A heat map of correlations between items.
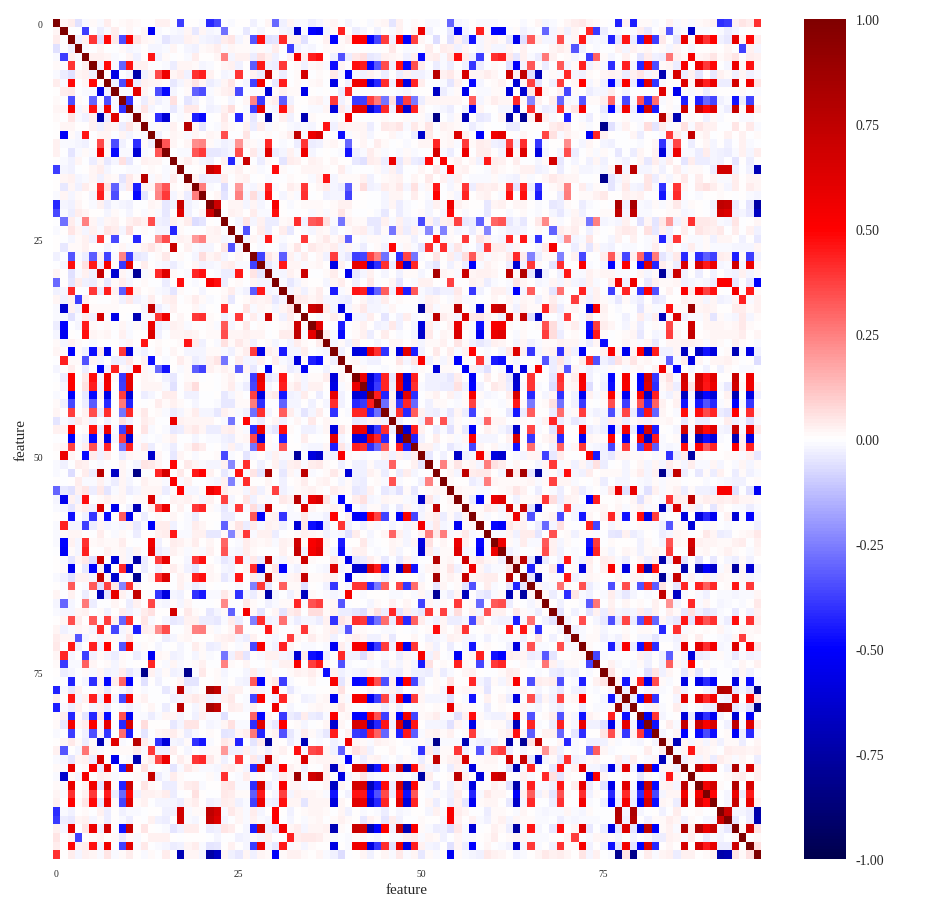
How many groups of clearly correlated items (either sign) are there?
7
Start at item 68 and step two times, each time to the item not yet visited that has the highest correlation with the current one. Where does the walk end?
26
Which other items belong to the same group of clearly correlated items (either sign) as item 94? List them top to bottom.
3, 32, 71
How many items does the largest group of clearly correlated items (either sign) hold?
33
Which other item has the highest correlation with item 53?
16
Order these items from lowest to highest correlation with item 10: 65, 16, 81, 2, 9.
9, 16, 65, 2, 81
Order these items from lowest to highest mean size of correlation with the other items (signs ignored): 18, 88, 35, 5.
18, 35, 5, 88
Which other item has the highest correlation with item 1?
50
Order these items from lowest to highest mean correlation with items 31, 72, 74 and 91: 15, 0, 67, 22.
0, 15, 67, 22
